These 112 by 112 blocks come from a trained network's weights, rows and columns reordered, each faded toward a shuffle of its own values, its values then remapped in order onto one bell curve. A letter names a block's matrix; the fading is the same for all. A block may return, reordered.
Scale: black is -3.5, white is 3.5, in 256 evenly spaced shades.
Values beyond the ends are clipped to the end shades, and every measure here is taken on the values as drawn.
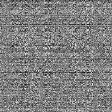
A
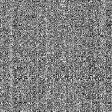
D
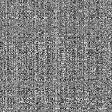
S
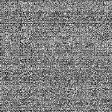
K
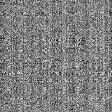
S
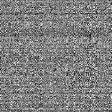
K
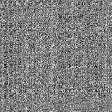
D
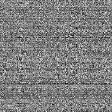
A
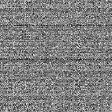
A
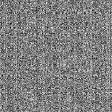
D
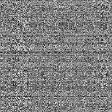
K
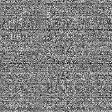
A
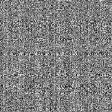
D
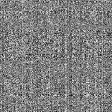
D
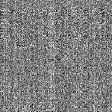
D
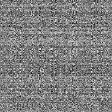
K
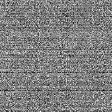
A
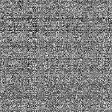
A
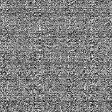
K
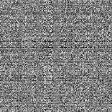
A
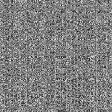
D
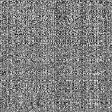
S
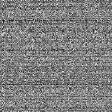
A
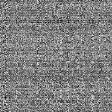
K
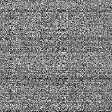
A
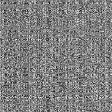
S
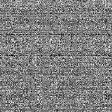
A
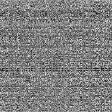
A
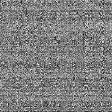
K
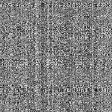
S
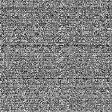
A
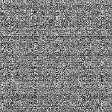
K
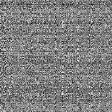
K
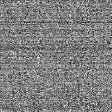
K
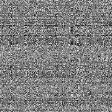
A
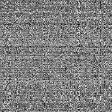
K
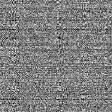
A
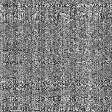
S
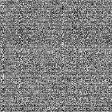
K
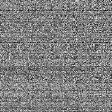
A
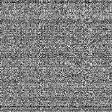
A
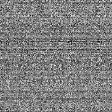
A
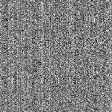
D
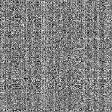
S
